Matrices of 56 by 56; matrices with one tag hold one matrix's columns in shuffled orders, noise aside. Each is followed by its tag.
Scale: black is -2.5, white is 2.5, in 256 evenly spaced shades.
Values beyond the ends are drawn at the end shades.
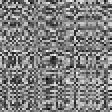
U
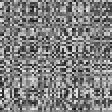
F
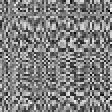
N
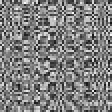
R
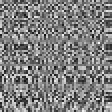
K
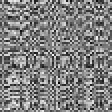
U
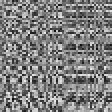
K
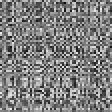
F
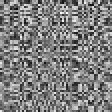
R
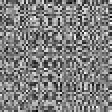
R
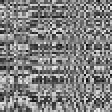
K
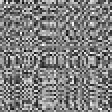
U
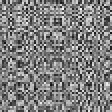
R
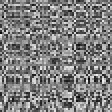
K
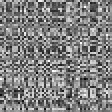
F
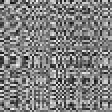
U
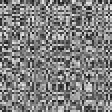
R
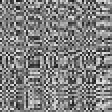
U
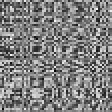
F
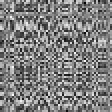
N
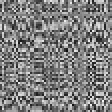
N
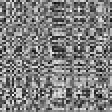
F
